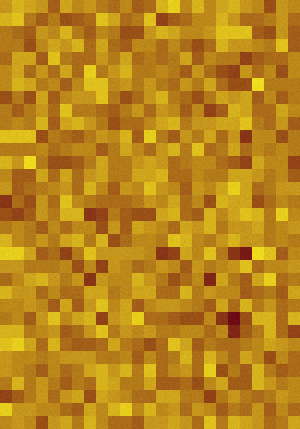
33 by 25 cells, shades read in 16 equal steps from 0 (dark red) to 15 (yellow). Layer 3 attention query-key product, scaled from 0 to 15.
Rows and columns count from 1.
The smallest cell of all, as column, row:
20, 25
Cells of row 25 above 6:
17
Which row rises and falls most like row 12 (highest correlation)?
1
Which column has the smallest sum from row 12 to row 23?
5
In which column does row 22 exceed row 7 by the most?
23
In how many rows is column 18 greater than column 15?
14
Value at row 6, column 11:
12
